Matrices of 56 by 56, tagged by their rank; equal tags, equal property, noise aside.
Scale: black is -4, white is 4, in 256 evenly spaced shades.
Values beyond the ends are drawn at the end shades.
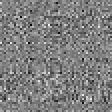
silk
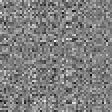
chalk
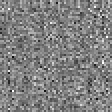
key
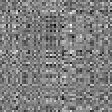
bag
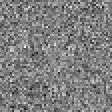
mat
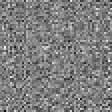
silk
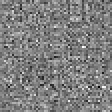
key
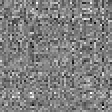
silk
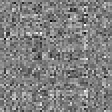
silk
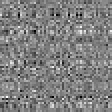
bag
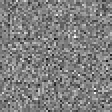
key
